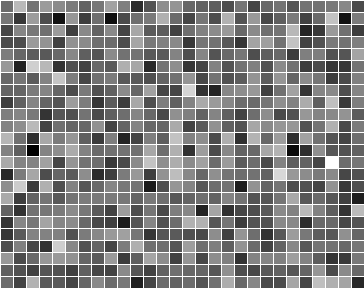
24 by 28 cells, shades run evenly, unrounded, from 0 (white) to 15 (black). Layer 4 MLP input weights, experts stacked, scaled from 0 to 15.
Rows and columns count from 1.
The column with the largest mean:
27
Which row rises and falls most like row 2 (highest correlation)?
14
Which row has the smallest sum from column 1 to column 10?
1
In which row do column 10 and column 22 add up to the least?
15
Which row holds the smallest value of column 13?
2
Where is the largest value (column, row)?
3, 13
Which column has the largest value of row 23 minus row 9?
26
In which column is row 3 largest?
24
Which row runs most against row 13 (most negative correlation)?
20
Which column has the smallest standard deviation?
7
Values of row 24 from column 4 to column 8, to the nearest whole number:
10 10 11 9 7
